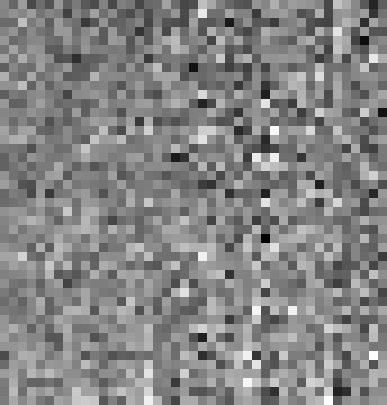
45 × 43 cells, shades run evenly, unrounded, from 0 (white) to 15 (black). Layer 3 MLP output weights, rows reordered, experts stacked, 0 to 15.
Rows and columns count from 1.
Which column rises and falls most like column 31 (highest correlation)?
24
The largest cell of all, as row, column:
27, 30
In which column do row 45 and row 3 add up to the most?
26
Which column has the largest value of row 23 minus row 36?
36
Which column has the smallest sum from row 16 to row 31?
31
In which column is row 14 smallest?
17
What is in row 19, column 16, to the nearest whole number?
8
